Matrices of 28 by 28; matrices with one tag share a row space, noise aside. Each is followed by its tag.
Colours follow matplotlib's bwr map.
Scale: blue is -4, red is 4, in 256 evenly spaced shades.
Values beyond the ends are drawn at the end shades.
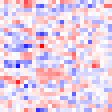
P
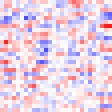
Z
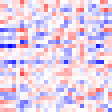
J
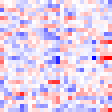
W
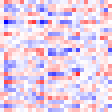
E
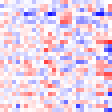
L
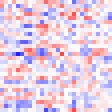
P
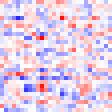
P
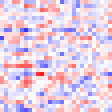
P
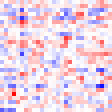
J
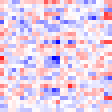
W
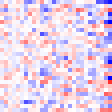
L
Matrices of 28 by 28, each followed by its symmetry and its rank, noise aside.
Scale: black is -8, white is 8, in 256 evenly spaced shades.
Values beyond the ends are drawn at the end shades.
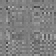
no symmetry, rank three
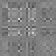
symmetric, rank two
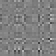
antisymmetric, rank two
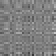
antisymmetric, rank two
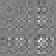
symmetric, rank two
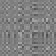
symmetric, rank two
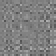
antisymmetric, rank two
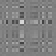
symmetric, rank one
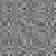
antisymmetric, rank two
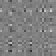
antisymmetric, rank two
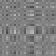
symmetric, rank one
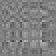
no symmetry, rank two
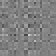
no symmetry, rank two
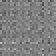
no symmetry, rank three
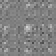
symmetric, rank three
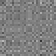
symmetric, rank two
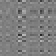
no symmetry, rank one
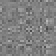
no symmetry, rank three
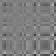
symmetric, rank one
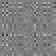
no symmetry, rank two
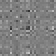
symmetric, rank two
